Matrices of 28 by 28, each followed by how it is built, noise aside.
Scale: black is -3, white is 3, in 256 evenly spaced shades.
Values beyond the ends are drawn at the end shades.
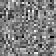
low rank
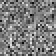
repeating columns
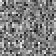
blocks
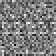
repeating columns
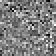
upper triangular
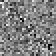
banded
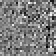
upper triangular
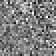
upper triangular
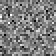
repeating columns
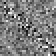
banded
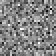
blocks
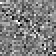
banded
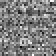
blocks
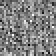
blocks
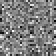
low rank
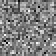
repeating columns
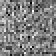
blocks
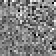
upper triangular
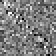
banded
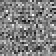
blocks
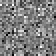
low rank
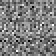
repeating columns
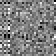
low rank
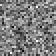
repeating columns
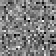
low rank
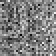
blocks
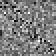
banded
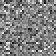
low rank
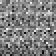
repeating columns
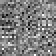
low rank
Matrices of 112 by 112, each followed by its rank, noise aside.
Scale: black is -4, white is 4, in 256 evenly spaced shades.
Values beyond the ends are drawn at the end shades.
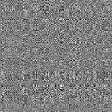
six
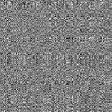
eight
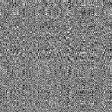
seven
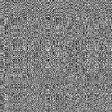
six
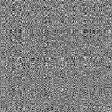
seven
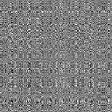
six
